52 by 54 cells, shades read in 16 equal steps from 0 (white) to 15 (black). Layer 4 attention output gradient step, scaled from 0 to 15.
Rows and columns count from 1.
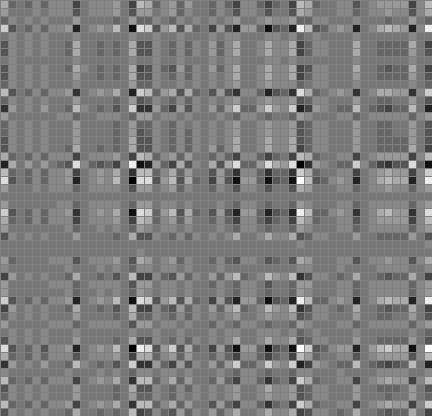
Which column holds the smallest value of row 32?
18
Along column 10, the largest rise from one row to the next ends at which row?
22
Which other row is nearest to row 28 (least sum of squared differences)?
1
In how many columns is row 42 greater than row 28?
28
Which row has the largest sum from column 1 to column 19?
21
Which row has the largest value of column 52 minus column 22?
44
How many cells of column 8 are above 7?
32
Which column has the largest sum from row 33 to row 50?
17
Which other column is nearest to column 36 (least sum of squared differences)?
25
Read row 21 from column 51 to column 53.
10 2 9
